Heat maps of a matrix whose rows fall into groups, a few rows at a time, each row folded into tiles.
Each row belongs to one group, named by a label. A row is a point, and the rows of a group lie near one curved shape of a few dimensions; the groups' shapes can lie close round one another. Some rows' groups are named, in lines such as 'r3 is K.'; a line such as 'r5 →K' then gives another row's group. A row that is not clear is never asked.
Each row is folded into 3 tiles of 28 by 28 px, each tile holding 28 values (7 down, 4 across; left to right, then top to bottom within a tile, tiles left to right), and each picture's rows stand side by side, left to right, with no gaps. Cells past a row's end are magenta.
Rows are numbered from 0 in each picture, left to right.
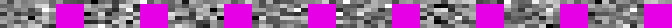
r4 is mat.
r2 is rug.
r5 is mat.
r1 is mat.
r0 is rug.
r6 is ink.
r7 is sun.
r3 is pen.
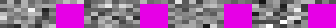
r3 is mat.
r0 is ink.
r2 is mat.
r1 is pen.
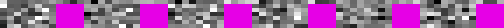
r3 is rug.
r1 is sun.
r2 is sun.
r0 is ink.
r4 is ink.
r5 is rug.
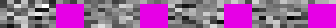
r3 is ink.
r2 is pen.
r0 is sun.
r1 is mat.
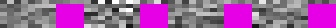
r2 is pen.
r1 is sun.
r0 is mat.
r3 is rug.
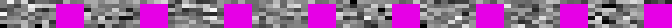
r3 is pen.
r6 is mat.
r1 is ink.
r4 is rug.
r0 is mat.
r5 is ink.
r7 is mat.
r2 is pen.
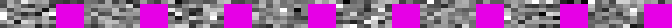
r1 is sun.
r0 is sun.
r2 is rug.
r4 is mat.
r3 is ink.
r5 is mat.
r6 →sun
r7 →ink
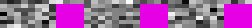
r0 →mat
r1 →sun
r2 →rug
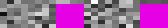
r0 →sun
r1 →mat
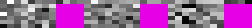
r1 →mat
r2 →mat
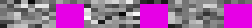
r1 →sun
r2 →rug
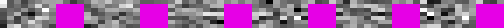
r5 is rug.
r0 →ink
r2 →pen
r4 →pen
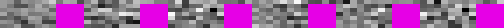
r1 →pen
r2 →rug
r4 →sun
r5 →rug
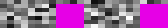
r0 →sun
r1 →rug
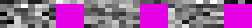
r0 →mat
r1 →rug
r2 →sun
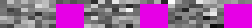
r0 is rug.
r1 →sun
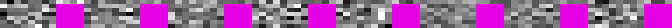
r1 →pen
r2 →rug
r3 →sun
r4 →rug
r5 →mat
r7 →rug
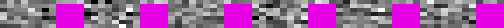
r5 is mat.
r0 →ink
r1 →sun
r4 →pen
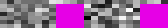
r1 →pen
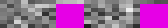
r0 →mat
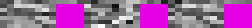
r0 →pen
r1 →mat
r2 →pen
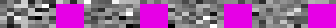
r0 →sun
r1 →ink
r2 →ink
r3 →sun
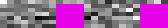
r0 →ink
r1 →pen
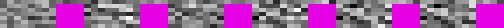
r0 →sun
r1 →pen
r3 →pen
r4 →pen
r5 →pen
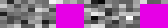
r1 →rug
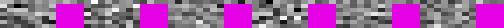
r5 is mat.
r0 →pen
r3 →rug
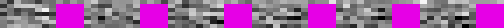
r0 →pen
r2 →pen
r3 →ink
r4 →ink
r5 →ink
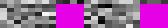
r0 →sun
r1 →mat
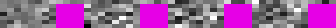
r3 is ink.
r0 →mat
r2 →rug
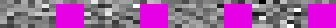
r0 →pen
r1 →mat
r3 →sun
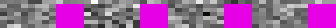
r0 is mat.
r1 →mat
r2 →sun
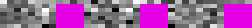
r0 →ink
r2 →ink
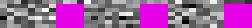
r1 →ink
